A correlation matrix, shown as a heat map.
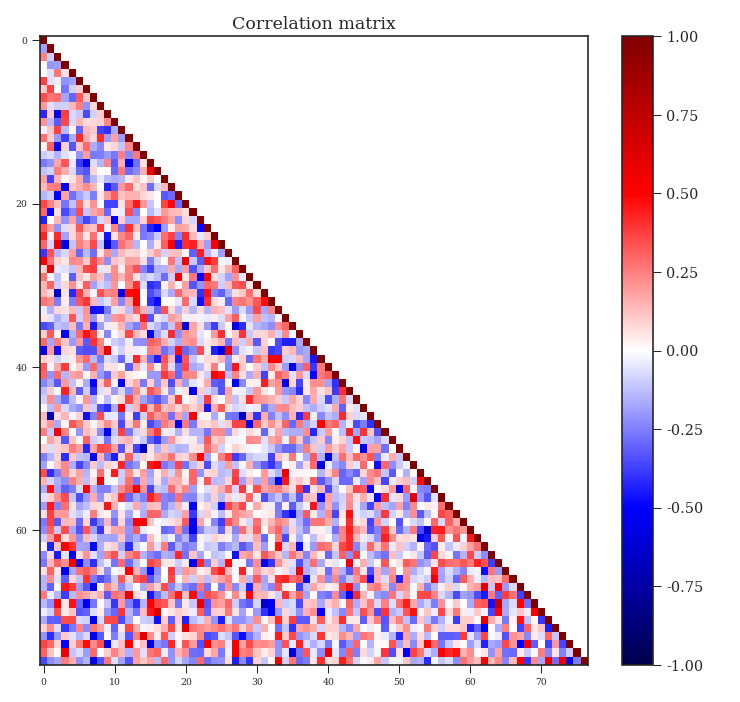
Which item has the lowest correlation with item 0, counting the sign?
38
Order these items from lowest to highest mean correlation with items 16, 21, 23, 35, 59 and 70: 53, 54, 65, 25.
65, 25, 53, 54
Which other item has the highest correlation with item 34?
53
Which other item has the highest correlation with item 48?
2
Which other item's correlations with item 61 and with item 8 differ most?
54
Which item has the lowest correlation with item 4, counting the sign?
63
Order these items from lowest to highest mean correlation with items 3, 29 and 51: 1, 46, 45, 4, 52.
1, 4, 45, 52, 46
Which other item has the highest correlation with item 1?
28
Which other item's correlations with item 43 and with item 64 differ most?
31
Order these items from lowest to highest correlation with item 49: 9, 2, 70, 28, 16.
16, 9, 70, 28, 2
